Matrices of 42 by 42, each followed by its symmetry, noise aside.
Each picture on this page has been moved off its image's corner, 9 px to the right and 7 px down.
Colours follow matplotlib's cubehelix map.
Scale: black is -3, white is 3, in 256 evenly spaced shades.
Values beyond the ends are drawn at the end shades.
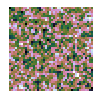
symmetric.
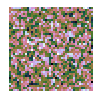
same after a half turn.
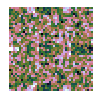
mirrored top to bottom.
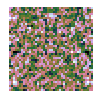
mirrored left to right.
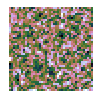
no symmetry.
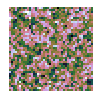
no symmetry.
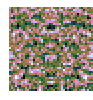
mirrored left to right.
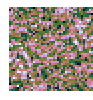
same after a half turn.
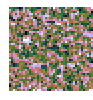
no symmetry.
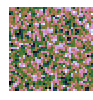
symmetric across the other diagonal.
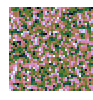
antisymmetric.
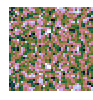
mirrored top to bottom.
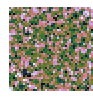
symmetric across the other diagonal.
